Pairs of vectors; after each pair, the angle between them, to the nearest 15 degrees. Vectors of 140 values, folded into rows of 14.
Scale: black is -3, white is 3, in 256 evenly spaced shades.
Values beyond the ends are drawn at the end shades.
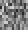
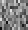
105 degrees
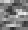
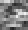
15 degrees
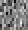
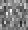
135 degrees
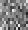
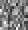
60 degrees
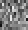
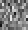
15 degrees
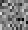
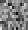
45 degrees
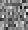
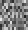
120 degrees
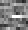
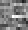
15 degrees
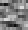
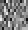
90 degrees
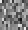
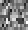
75 degrees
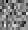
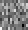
90 degrees
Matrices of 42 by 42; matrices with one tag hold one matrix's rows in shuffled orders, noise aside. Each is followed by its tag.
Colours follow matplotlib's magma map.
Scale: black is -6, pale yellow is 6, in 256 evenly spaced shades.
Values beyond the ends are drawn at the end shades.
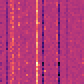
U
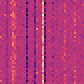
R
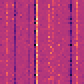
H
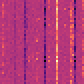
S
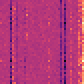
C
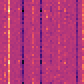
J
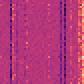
C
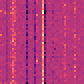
R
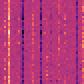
J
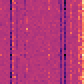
C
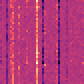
U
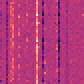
U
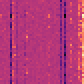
C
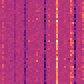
S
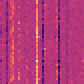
U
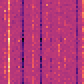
J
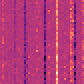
S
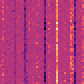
S
